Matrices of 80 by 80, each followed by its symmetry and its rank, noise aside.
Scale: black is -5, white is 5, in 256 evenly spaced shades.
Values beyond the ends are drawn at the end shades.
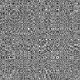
symmetric, rank five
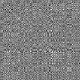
symmetric, rank five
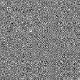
symmetric, rank six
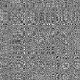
symmetric, rank five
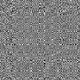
no symmetry, rank six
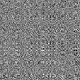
antisymmetric, rank six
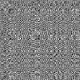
symmetric, rank five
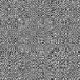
symmetric, rank six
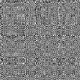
no symmetry, rank six
